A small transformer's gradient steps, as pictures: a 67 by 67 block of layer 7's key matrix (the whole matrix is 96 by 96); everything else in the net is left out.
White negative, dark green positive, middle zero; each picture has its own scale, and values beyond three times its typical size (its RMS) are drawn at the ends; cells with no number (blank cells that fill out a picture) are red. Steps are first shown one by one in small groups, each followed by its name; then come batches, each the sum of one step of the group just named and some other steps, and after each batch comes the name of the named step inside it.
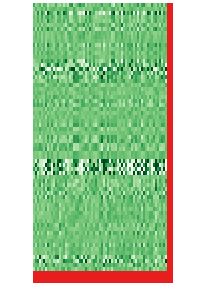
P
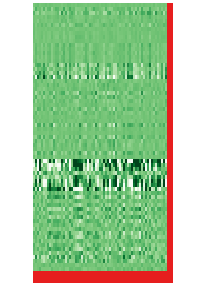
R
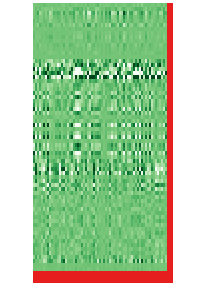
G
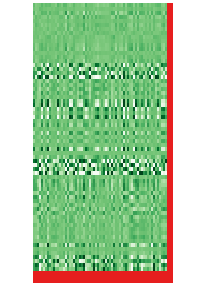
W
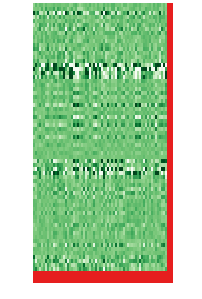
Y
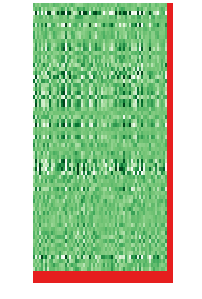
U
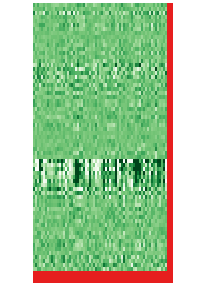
R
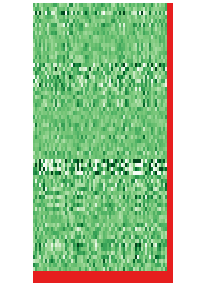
U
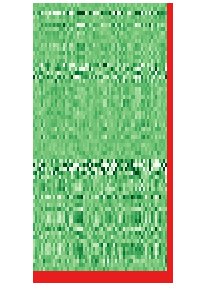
Y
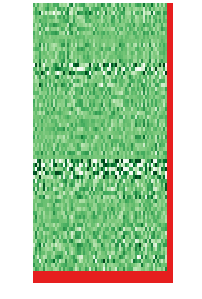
Y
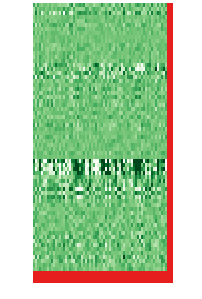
R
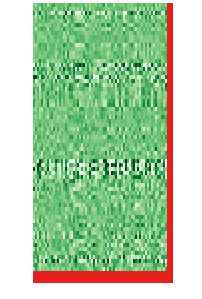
W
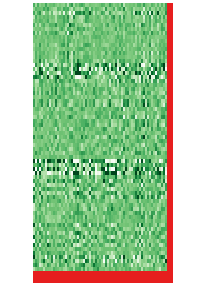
W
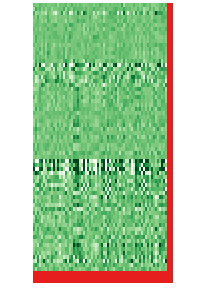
P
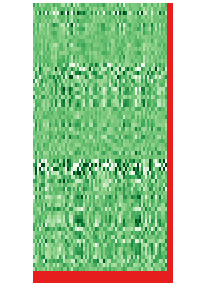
U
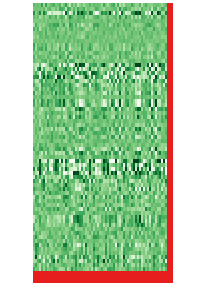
W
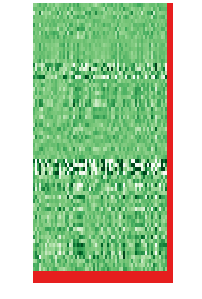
W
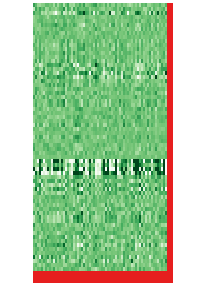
U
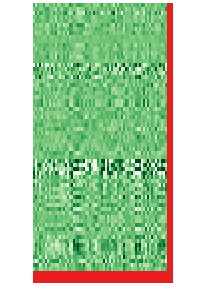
W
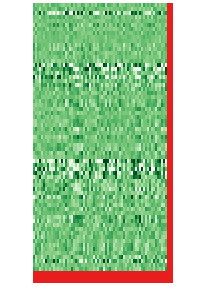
Y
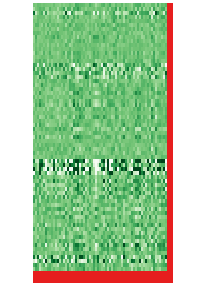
W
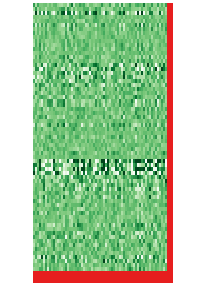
U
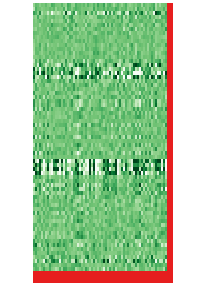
G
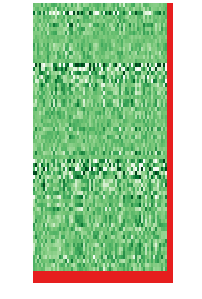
Y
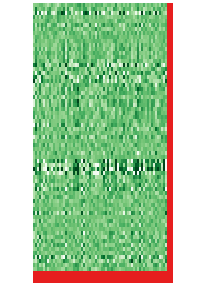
U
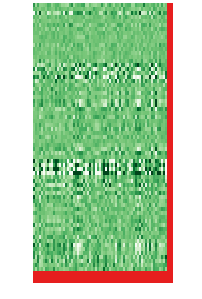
W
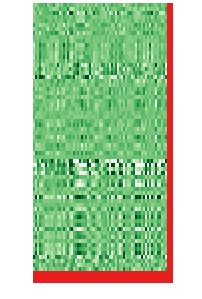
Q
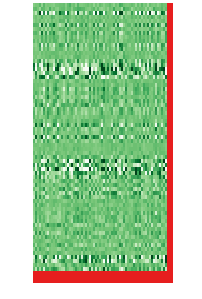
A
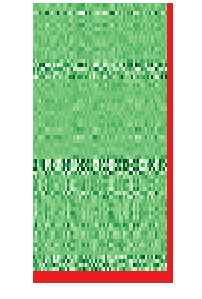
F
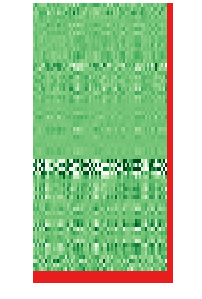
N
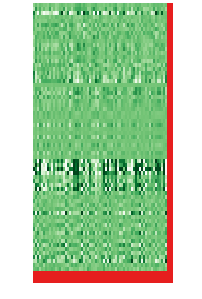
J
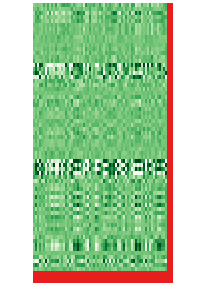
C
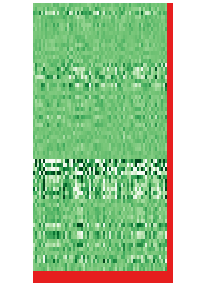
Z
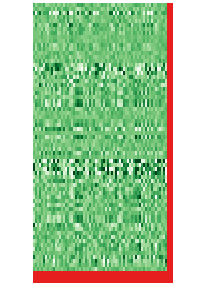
A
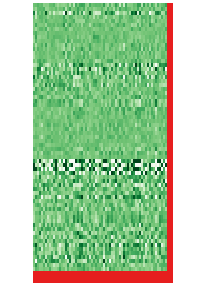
N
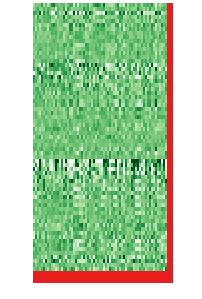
Z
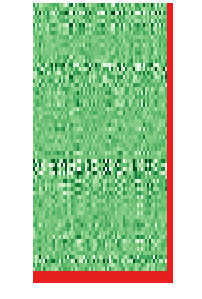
F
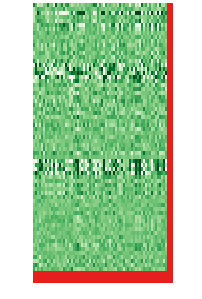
C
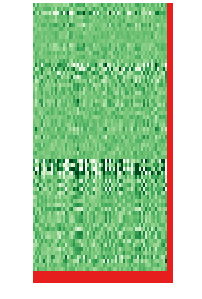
J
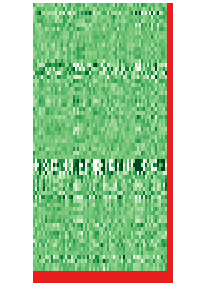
Z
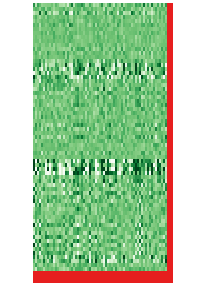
A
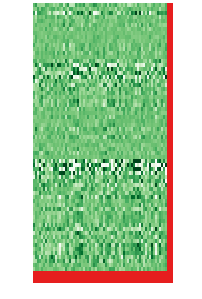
N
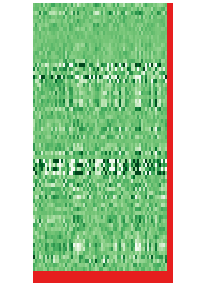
F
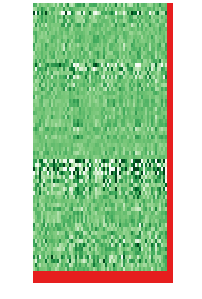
N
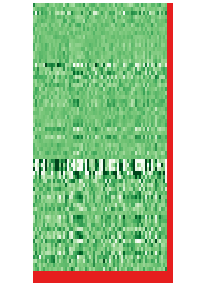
Q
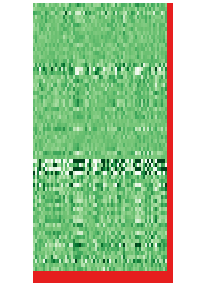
Z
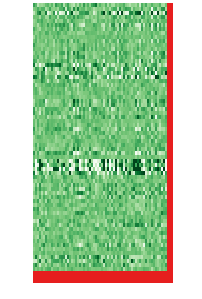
N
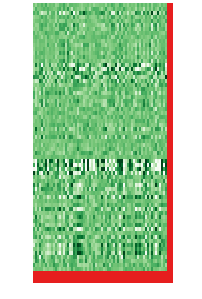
Q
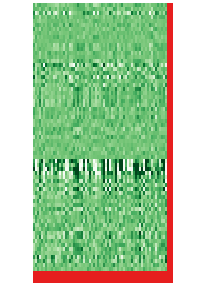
J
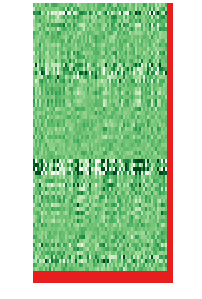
C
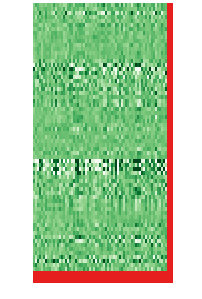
N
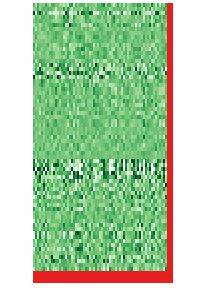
Z
